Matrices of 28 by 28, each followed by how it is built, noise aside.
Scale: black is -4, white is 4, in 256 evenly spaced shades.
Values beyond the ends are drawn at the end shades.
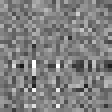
low rank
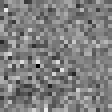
lower triangular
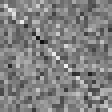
diagonal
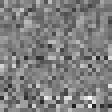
uneven rows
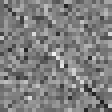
diagonal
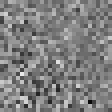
lower triangular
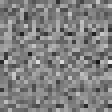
repeating columns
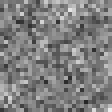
smooth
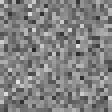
noise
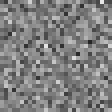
noise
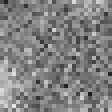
smooth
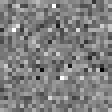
uneven rows
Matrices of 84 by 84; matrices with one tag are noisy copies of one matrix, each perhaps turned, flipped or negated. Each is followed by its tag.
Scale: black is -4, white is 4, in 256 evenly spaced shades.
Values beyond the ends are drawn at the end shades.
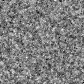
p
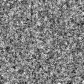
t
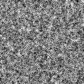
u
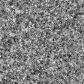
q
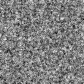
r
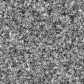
q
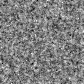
r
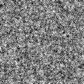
r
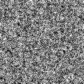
r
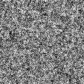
q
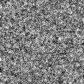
t
